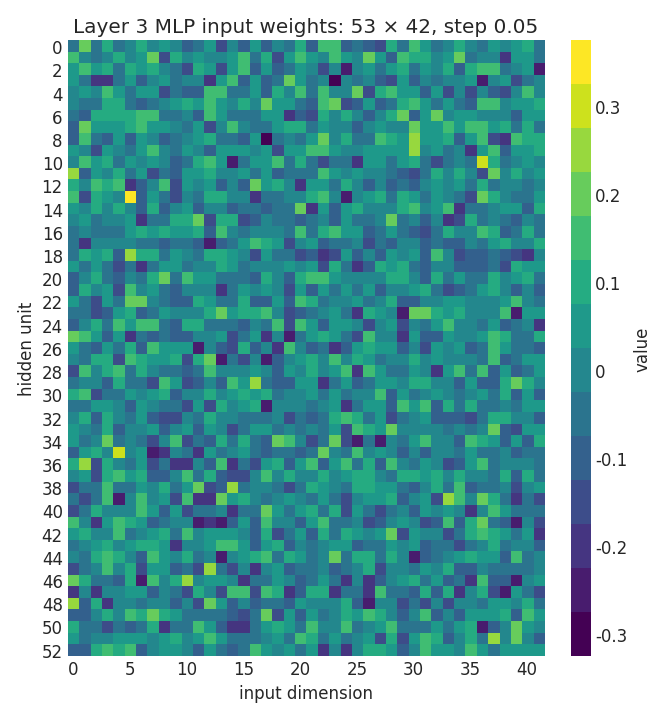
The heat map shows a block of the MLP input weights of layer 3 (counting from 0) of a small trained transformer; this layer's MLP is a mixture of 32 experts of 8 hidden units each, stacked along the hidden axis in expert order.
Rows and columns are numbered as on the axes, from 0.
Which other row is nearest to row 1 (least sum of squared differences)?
9
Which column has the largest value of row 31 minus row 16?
31
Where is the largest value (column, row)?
5, 13
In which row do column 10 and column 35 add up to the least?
40
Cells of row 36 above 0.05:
10
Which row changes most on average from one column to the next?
47
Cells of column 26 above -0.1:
41
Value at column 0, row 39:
-0.05
